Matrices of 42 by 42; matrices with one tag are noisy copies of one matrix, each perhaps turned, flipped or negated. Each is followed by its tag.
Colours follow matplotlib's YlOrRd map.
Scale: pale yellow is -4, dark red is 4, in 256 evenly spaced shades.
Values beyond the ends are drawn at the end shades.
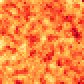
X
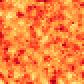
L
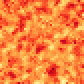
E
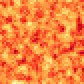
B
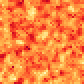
E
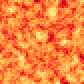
E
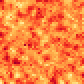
L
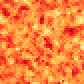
E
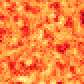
B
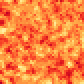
L
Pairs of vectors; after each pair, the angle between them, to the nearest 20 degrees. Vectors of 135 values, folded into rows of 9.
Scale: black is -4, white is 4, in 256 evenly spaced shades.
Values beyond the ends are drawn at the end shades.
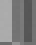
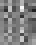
80 degrees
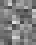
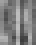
100 degrees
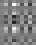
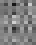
160 degrees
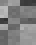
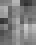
40 degrees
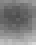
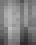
140 degrees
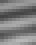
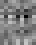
60 degrees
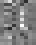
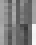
100 degrees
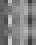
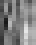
60 degrees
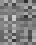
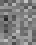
140 degrees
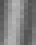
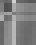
60 degrees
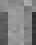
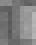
120 degrees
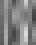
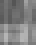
60 degrees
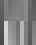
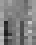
160 degrees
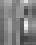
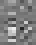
80 degrees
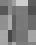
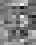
60 degrees
